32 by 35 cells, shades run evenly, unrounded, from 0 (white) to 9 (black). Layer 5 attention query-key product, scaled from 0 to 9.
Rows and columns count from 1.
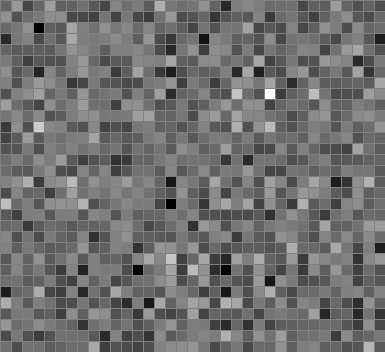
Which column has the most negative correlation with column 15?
33
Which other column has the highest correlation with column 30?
35
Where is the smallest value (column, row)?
25, 9
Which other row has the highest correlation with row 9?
12
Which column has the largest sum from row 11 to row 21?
31
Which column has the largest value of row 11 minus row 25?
18
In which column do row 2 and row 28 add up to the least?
1
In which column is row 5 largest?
16
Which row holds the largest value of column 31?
17
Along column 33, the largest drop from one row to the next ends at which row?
7
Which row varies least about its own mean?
13
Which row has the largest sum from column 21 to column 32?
30
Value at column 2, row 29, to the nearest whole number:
5
